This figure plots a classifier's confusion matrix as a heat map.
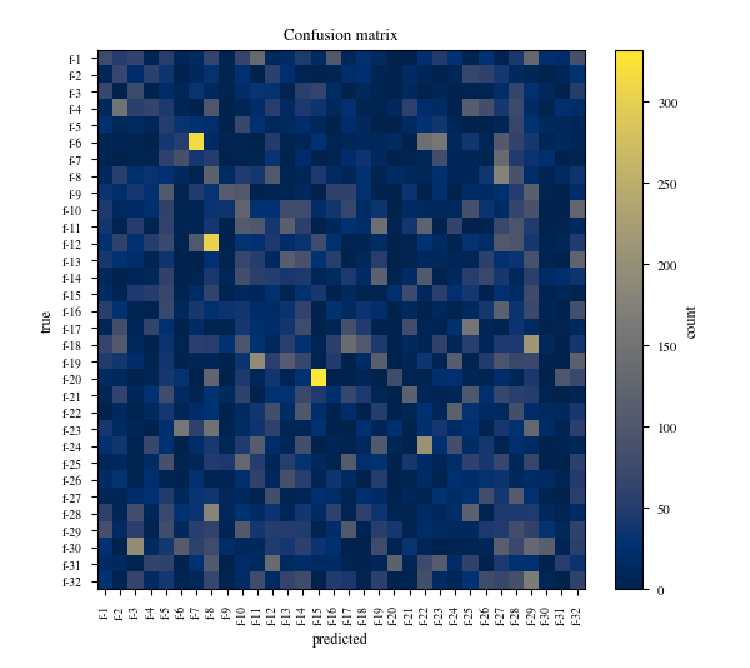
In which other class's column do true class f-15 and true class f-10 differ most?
f-32
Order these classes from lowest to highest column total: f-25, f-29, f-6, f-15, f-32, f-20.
f-20, f-6, f-15, f-25, f-32, f-29
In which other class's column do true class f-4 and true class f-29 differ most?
f-2
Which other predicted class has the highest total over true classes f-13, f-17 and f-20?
f-15
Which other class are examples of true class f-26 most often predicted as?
f-13
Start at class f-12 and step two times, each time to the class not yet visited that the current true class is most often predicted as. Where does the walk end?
f-27
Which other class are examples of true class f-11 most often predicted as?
f-19
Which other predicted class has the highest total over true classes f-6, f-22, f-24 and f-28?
f-7
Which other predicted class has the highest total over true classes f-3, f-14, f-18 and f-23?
f-29
